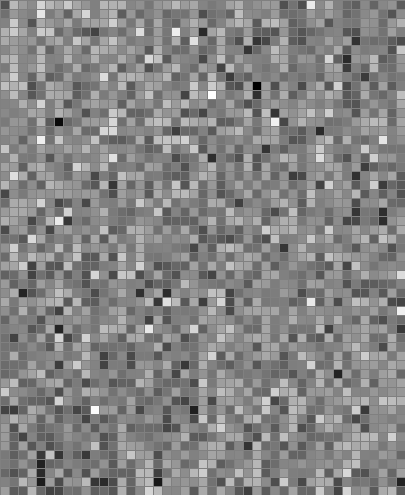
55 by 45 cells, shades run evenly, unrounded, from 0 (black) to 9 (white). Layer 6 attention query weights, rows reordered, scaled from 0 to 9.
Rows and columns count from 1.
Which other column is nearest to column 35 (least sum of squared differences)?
9
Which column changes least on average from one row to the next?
33
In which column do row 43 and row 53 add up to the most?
23
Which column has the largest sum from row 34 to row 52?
25
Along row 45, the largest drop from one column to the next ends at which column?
31
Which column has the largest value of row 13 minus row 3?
37
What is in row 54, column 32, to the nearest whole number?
7
